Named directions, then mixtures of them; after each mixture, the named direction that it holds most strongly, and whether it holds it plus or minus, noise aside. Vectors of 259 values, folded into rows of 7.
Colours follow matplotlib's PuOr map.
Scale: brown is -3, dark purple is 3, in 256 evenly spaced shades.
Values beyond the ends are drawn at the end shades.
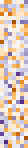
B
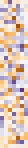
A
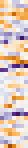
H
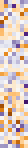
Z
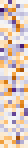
A, plus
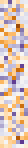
A, plus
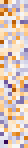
B, plus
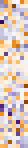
Z, minus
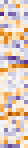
H, minus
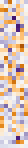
A, minus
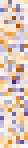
A, plus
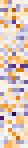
A, plus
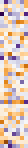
B, minus
